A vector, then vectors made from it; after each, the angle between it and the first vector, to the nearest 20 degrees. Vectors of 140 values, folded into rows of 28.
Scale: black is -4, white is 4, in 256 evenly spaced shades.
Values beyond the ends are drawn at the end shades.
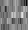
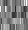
140 degrees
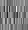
100 degrees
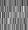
80 degrees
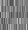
100 degrees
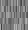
80 degrees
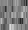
40 degrees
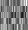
140 degrees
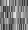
60 degrees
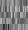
60 degrees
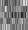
140 degrees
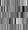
120 degrees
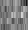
20 degrees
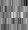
20 degrees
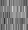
60 degrees
